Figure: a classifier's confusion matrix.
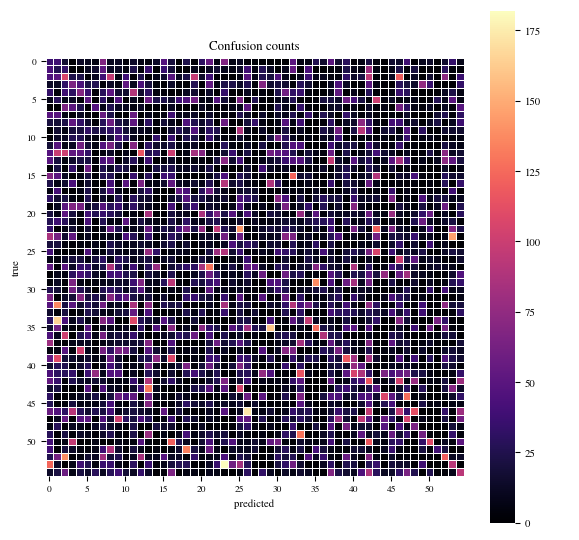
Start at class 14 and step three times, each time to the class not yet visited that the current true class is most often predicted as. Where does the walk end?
13
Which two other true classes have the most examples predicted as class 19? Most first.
2, 12
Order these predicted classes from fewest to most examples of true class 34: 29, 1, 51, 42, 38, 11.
38, 42, 29, 51, 11, 1
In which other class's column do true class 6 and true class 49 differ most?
33
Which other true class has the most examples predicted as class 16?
50
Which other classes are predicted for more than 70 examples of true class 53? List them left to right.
0, 23, 25
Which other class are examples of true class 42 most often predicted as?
46
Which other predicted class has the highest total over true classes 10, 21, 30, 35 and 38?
29
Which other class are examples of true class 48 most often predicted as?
39
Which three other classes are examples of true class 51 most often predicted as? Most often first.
18, 8, 21
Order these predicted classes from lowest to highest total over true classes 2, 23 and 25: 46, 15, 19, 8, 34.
15, 34, 19, 8, 46
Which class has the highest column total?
42
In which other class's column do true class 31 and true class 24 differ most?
4
